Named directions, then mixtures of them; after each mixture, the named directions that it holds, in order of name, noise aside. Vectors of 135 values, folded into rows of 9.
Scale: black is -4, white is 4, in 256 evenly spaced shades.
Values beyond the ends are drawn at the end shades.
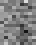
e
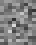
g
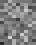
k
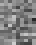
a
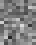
e, k.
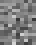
a, k.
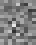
g, k.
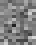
e, g.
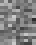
a.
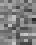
a.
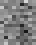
e.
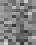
e, g.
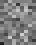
k.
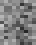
a, e.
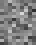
g, k.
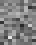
e, k.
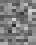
g.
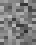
e, g.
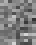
a.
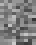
a.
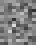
g.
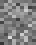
k.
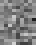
a.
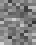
a, k.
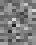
g.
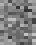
a, k.
